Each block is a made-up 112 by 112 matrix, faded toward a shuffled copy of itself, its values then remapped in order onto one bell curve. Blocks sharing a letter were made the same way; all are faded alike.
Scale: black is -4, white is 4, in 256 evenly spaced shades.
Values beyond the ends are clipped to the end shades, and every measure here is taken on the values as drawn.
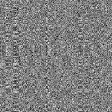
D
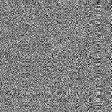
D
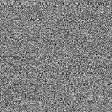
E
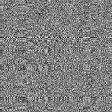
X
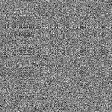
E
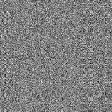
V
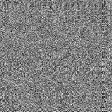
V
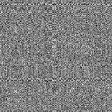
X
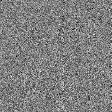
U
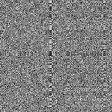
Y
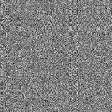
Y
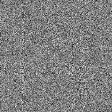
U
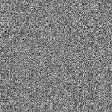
V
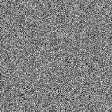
E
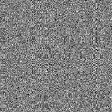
Y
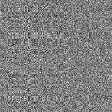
D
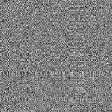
D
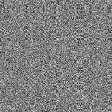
V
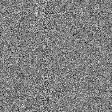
U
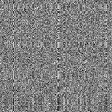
D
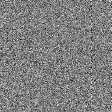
U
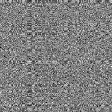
X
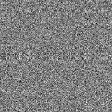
E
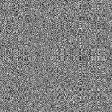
D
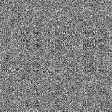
E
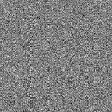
Y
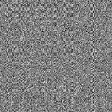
D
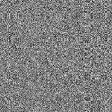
V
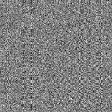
Y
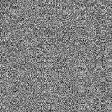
V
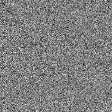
U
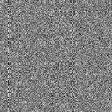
D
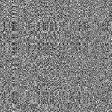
D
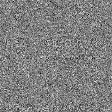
U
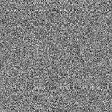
E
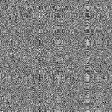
D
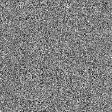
U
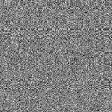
X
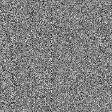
U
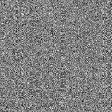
Y
